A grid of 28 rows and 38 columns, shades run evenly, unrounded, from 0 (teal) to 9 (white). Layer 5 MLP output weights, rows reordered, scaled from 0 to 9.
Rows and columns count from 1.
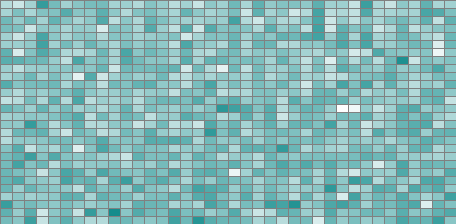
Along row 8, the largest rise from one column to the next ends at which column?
35
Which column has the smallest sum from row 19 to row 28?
28
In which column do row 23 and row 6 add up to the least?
31
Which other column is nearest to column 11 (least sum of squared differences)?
14
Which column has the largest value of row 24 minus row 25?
30
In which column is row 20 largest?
11
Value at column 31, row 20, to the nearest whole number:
3
